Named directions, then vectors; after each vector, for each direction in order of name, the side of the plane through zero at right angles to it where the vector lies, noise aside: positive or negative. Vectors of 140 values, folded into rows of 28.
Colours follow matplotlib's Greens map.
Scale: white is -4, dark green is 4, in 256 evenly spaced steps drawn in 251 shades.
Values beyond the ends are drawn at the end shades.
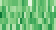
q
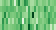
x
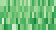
positive, negative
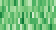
positive, negative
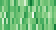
negative, negative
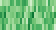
positive, positive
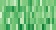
negative, positive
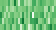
positive, negative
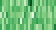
negative, negative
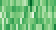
negative, negative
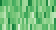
negative, negative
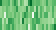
negative, negative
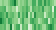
positive, negative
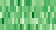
negative, positive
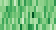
negative, positive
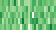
positive, negative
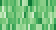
negative, negative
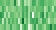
positive, negative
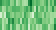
negative, negative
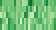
negative, negative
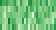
negative, negative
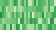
positive, negative
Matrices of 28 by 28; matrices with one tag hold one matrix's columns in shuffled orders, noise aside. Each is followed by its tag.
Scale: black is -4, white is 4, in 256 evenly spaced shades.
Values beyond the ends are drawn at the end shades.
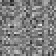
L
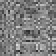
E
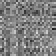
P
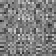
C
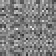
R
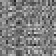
L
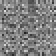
R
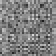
C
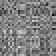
P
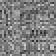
E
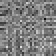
P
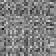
P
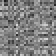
L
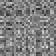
P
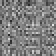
L
